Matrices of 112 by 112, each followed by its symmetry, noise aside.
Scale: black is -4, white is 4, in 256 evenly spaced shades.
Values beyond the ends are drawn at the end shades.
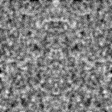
mirrored left to right.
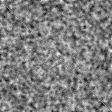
symmetric across the other diagonal.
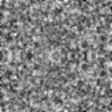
mirrored top to bottom.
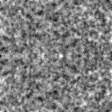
mirrored top to bottom.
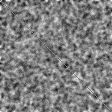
symmetric.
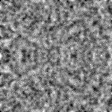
mirrored top to bottom.
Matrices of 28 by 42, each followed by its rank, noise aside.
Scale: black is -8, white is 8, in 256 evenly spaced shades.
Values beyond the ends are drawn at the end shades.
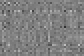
four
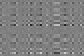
one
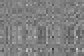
three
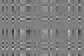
one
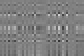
one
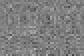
six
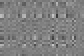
two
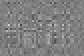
three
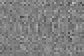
six
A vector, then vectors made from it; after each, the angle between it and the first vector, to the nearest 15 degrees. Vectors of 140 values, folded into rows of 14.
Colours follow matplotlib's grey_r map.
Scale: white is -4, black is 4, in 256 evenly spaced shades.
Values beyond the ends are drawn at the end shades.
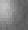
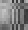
45 degrees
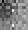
135 degrees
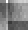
105 degrees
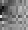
135 degrees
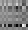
75 degrees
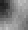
150 degrees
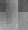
120 degrees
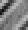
105 degrees
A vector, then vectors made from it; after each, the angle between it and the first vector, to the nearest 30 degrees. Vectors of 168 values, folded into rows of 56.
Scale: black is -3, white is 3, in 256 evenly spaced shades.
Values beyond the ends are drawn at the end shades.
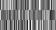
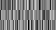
150 degrees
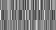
60 degrees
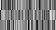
150 degrees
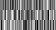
120 degrees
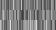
90 degrees
